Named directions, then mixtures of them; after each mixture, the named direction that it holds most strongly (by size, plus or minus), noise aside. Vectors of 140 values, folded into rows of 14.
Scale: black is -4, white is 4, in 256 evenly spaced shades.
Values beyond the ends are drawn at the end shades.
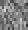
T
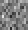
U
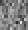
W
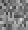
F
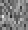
F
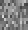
T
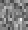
T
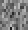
U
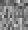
T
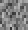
U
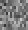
F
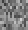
F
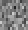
U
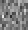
U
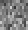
F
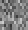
F
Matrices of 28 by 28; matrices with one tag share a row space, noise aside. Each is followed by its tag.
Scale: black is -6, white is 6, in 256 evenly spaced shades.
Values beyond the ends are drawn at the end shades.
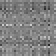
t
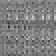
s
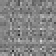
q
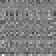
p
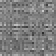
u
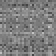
u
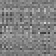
t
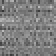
p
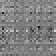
p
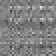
q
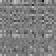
u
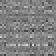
u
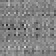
s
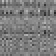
t
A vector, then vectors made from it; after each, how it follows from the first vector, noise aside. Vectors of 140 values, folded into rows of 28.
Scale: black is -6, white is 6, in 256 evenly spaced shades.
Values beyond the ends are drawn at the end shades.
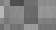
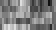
wrapped around, negated, scaled up.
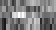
wrapped around, negated, scaled up.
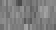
partly zeroed.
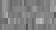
wrapped around, negated, partly zeroed.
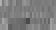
wrapped around, negated, partly zeroed.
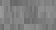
shrunk.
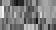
scaled up.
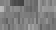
partly zeroed.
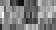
scaled up.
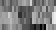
reversed, scaled up.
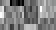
scaled up.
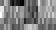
scaled up.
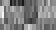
scaled up.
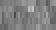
wrapped around, negated, partly zeroed.
